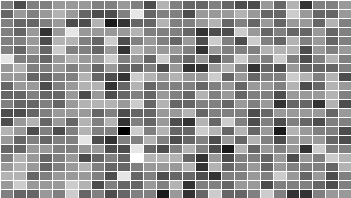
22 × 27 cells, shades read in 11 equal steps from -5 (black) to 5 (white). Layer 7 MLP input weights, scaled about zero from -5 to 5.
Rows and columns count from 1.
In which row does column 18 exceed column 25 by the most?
14
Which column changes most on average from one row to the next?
11
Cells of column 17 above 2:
3
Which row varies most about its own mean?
15
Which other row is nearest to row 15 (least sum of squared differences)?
9
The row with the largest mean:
7
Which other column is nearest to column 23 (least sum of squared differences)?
5
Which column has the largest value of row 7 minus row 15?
22
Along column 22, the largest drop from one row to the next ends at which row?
8
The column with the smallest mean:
10
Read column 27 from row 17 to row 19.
0 2 2
